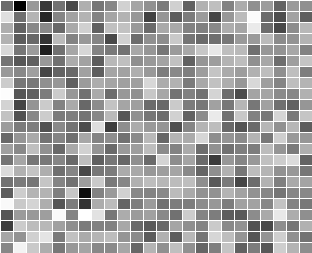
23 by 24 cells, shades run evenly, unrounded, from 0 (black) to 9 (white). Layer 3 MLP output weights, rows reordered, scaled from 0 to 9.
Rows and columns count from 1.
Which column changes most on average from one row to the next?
1
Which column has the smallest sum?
2
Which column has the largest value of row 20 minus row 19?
7
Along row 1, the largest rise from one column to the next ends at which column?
3
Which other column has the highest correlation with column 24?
14
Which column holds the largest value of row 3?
20
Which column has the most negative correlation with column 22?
10
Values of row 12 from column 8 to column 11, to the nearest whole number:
8 2 5 6
